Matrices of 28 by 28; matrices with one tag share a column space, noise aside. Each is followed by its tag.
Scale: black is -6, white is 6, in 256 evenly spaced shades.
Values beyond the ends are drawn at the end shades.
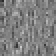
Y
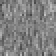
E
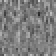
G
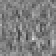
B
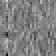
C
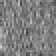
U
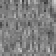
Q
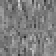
C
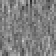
E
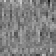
G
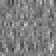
Q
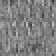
Q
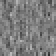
E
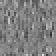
G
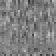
G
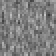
U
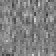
G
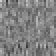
Y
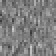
Y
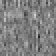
U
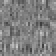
Q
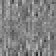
E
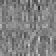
C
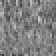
G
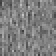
U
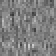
Y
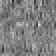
Q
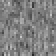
U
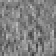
B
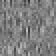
Y
